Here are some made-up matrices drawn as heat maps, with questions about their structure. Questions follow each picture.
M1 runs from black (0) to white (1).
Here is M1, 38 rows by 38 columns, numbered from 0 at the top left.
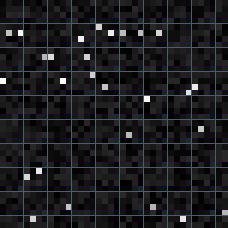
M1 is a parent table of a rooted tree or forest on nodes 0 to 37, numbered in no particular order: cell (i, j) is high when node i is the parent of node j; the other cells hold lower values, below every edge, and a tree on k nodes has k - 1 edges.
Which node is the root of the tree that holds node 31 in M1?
12
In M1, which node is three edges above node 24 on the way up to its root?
29
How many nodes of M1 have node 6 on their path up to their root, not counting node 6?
3
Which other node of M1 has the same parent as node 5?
30
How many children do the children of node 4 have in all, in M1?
1
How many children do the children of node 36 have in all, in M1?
6
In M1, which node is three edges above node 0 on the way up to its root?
28
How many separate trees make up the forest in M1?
11
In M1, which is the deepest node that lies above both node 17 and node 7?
9
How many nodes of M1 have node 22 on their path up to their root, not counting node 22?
2
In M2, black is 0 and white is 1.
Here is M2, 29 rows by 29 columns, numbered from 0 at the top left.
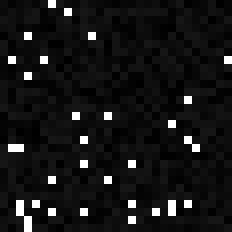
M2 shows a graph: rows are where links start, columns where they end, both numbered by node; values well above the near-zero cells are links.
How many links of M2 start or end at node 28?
2
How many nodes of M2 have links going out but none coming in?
12
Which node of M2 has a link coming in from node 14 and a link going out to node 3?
node 9
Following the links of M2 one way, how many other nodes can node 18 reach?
4
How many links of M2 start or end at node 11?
1
